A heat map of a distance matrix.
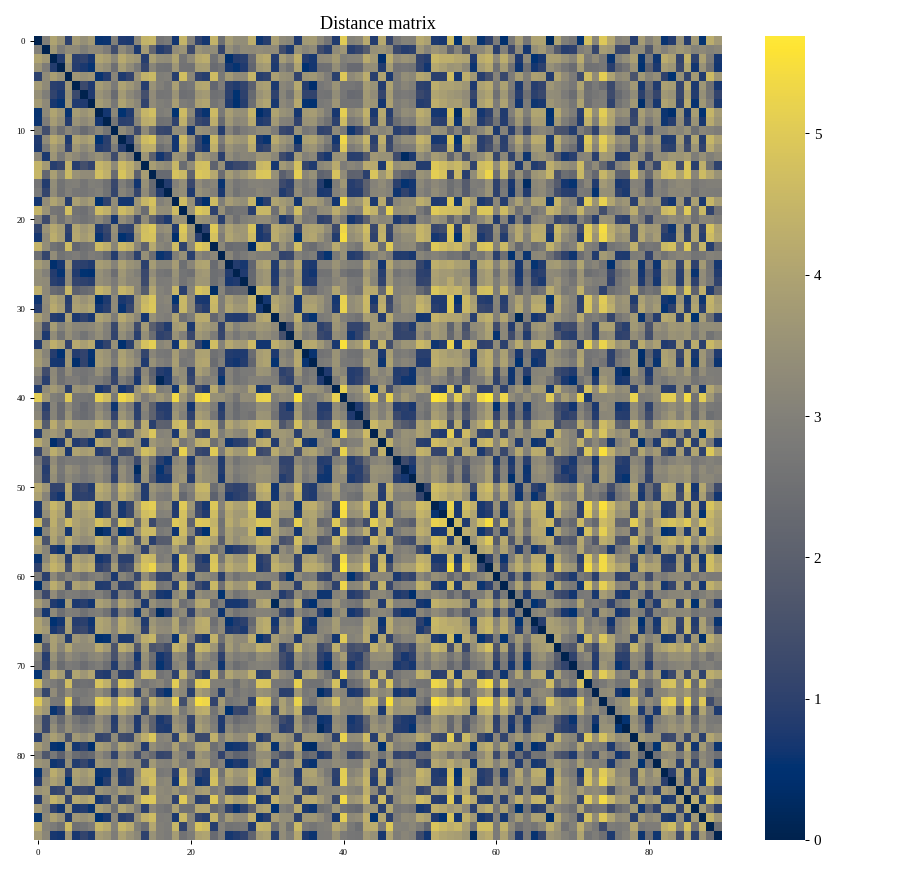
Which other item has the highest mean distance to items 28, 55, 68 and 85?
40
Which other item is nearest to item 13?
48
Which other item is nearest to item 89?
57
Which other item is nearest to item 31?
63
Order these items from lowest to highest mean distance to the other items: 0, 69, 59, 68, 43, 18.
69, 0, 18, 68, 59, 43
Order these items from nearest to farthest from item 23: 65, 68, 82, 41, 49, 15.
65, 41, 49, 68, 15, 82
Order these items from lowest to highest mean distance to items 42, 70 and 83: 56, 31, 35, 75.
56, 35, 31, 75
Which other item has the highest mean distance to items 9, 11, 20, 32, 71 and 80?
74
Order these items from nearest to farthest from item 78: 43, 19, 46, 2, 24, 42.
46, 24, 42, 2, 19, 43
